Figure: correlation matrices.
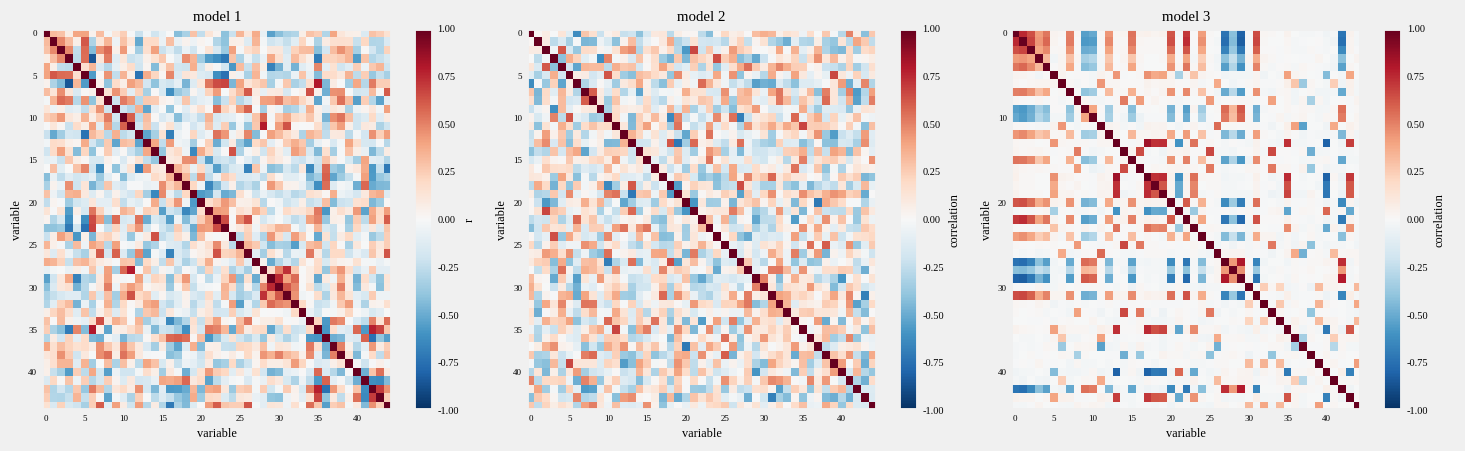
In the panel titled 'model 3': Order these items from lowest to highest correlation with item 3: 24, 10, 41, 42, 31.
42, 10, 41, 24, 31
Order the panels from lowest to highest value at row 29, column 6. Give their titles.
model 2, model 1, model 3
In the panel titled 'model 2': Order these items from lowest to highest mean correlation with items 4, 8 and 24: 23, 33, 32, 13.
13, 23, 33, 32
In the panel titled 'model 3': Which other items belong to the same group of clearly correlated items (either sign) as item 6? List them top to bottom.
11, 26, 36, 37, 41
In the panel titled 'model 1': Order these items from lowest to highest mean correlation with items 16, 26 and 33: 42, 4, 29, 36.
42, 29, 4, 36
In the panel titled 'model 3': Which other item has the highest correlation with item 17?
13
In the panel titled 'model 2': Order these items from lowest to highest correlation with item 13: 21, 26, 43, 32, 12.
26, 32, 12, 43, 21
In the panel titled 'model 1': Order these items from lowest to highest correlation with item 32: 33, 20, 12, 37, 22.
22, 20, 37, 12, 33
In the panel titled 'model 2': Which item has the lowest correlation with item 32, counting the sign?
42
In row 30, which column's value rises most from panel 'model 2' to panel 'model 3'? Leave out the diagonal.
39
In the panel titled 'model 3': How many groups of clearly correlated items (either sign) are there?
5
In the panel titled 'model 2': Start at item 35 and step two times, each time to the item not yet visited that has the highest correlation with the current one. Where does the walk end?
19
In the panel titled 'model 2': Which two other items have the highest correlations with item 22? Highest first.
6, 38
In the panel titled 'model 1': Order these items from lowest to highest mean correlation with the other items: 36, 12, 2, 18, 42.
36, 18, 12, 42, 2
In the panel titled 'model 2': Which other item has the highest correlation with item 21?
2
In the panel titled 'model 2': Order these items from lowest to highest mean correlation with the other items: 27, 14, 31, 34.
27, 14, 34, 31
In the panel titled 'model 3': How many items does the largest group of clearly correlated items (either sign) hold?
18
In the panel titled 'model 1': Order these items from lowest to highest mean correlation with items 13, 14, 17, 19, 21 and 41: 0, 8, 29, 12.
12, 0, 29, 8
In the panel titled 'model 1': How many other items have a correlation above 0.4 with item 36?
4
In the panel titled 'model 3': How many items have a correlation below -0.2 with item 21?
8
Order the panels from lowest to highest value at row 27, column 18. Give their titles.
model 1, model 3, model 2
